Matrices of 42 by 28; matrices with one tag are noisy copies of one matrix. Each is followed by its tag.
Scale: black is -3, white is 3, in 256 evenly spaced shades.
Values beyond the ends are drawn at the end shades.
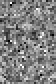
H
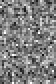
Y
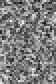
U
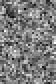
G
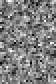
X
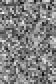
U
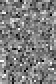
U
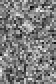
H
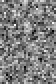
H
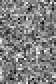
H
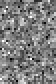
U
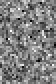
H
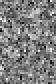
G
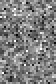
H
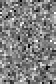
U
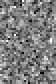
U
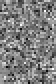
U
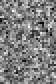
H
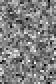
G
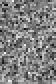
X
